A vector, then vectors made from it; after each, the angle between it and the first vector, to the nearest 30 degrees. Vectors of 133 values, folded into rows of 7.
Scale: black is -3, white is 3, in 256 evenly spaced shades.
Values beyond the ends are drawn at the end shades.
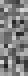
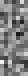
30 degrees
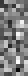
120 degrees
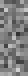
30 degrees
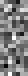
30 degrees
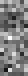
90 degrees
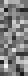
150 degrees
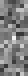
60 degrees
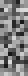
30 degrees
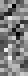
60 degrees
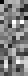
150 degrees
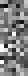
60 degrees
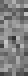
120 degrees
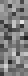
120 degrees
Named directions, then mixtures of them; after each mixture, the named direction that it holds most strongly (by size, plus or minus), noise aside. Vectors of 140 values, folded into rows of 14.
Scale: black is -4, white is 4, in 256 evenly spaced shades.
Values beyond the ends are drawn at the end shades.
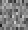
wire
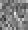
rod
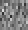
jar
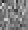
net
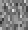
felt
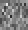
jar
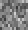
rod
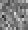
rod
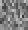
felt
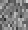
rod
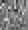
net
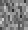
felt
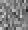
felt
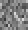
rod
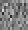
jar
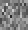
jar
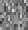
felt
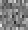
wire
